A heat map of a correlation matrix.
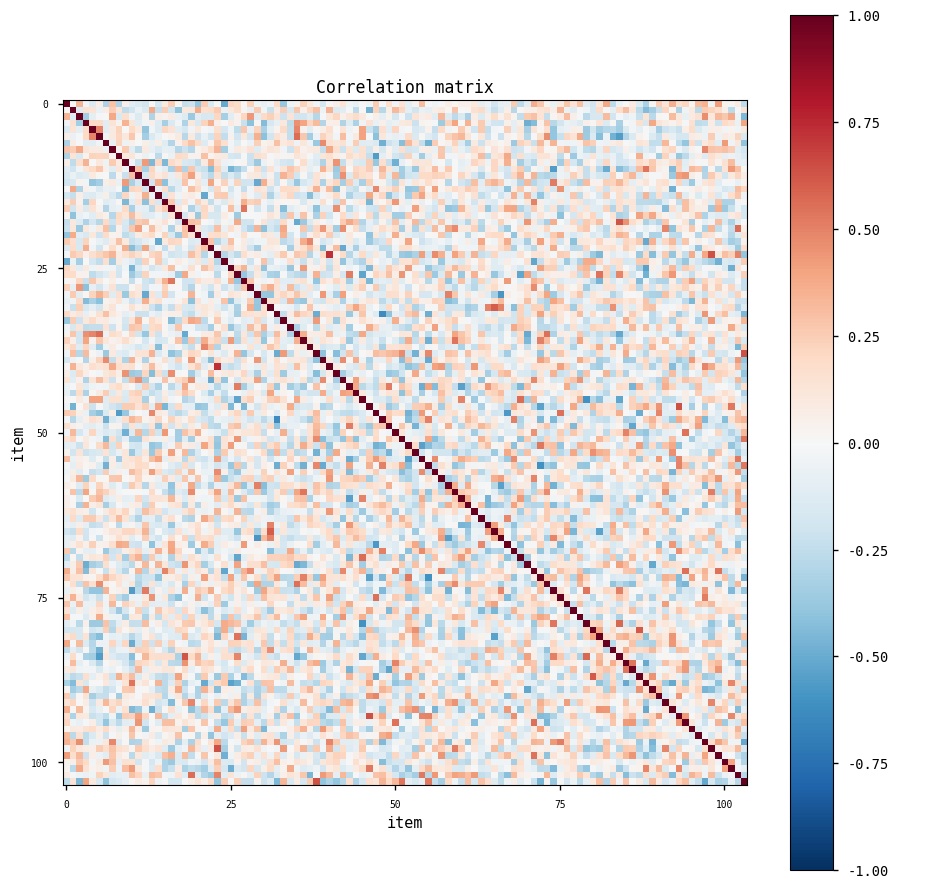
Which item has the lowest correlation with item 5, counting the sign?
84
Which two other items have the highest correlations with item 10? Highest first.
88, 101
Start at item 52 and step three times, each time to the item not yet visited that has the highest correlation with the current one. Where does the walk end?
59
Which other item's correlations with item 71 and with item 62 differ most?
94
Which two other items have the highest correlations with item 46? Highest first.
93, 101
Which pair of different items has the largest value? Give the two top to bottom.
23, 40
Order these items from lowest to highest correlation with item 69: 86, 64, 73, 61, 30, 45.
64, 73, 30, 61, 86, 45
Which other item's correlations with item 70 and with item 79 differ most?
89
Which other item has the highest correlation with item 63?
67
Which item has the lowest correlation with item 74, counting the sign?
10
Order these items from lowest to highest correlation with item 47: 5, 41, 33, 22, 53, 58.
5, 53, 41, 22, 33, 58
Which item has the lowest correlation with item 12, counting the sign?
29
